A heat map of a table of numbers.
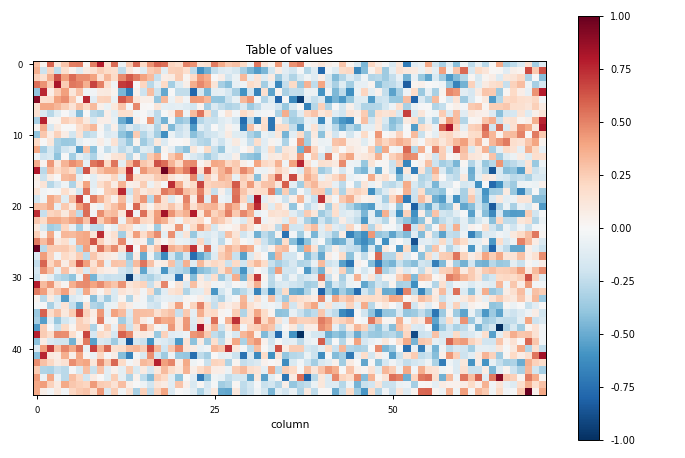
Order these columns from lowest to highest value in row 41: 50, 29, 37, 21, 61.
29, 50, 21, 37, 61
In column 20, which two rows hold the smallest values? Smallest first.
30, 39
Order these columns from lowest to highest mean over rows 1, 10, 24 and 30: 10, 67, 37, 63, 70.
37, 10, 63, 67, 70
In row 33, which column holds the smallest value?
4
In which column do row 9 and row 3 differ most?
58
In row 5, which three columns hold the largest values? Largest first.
0, 7, 12
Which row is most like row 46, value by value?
45
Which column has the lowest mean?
53
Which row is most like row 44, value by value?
11
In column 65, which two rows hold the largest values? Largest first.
44, 9
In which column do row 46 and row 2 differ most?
69
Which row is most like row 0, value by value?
14
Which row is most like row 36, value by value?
43
